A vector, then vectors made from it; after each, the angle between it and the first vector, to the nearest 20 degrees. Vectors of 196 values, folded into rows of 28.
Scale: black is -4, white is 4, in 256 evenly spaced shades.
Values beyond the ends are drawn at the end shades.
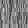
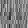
60 degrees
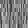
40 degrees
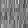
80 degrees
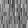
80 degrees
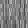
100 degrees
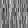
160 degrees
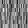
20 degrees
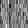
60 degrees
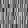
140 degrees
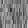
60 degrees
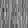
140 degrees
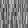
160 degrees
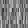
140 degrees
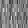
40 degrees
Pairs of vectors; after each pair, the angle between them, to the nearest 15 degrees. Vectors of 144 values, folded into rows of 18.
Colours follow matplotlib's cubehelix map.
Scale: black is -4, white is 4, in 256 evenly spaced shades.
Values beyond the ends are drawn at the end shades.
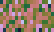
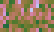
75 degrees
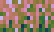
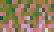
150 degrees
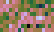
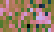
45 degrees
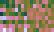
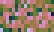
105 degrees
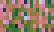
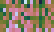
150 degrees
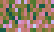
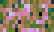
120 degrees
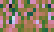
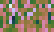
165 degrees
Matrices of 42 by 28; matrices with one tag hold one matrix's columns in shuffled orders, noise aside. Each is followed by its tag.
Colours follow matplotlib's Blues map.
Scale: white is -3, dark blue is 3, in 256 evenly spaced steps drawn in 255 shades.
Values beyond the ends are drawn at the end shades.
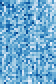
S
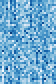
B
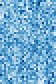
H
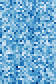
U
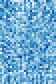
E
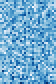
U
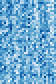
S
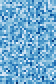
U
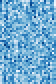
E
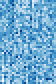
B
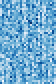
S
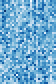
B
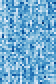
S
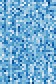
H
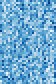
H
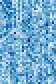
S
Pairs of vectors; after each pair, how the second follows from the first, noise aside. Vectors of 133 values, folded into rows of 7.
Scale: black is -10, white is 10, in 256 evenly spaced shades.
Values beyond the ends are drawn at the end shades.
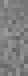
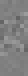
wrapped around, negated, partly zeroed.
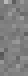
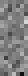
reversed, negated, scaled up.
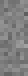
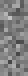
wrapped around, scaled up.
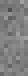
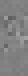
partly zeroed.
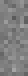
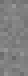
reversed, shrunk.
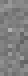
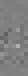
reversed, partly zeroed.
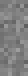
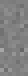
reversed, negated, partly zeroed.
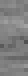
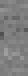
reversed, partly zeroed.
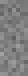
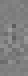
reversed, partly zeroed.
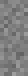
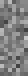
wrapped around, scaled up.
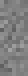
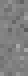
wrapped around, negated, partly zeroed.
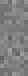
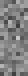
reversed, negated, scaled up.
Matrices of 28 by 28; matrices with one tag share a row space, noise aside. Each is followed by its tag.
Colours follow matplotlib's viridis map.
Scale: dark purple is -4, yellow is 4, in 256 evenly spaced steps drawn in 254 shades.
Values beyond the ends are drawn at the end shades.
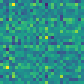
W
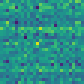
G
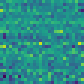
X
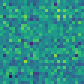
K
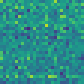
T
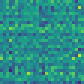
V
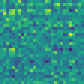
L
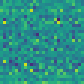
K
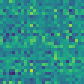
L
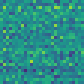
L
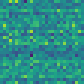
K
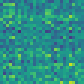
L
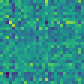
W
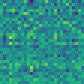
K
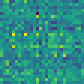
W
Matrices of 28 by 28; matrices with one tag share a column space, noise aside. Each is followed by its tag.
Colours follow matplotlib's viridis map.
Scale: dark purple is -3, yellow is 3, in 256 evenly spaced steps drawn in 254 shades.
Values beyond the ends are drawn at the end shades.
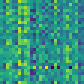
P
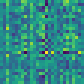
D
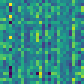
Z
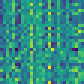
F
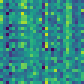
F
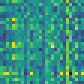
Z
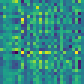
D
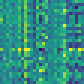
F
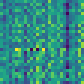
F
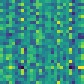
P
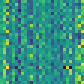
P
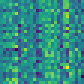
F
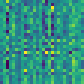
D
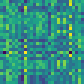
D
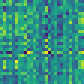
D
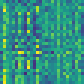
D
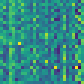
P
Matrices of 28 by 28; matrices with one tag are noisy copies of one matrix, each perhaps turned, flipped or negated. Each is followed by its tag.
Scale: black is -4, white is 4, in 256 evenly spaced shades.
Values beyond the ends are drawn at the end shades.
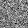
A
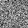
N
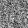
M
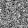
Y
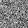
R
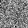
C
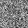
M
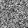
C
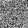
N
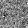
M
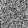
N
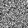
N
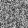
Y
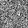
N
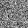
R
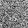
A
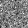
C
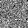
R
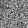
R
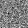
N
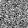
M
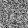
M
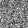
M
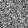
C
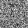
M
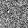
R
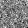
C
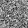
N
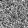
C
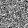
Y
